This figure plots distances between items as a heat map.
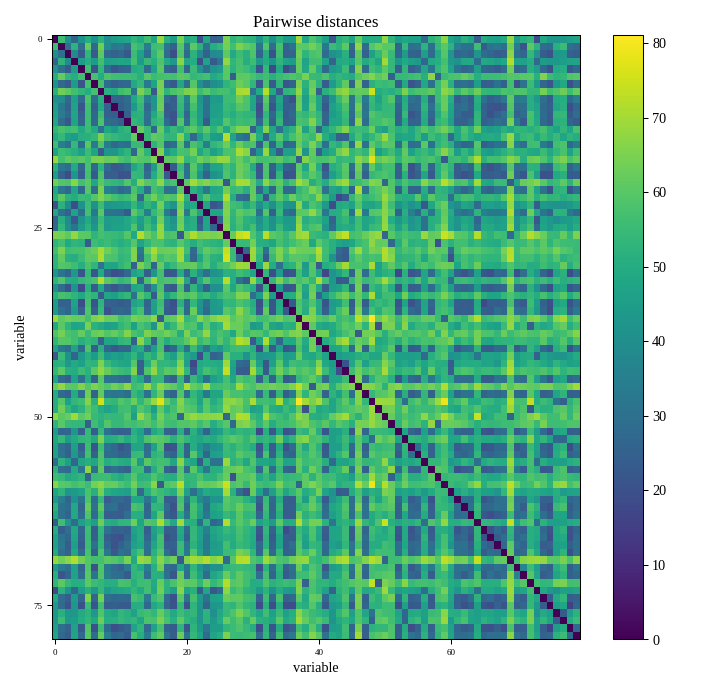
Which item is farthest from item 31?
46
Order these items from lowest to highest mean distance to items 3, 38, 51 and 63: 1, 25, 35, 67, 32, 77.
67, 35, 25, 1, 77, 32
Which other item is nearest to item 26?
19
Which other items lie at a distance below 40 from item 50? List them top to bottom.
19, 26, 69
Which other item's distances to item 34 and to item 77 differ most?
48
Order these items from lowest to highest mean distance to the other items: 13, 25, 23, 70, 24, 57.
70, 57, 23, 24, 25, 13
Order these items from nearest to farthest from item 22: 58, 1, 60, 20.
60, 20, 1, 58
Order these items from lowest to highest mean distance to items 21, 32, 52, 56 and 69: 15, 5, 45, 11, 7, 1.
45, 11, 1, 5, 15, 7
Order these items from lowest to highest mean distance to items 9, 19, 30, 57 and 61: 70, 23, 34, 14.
70, 14, 23, 34
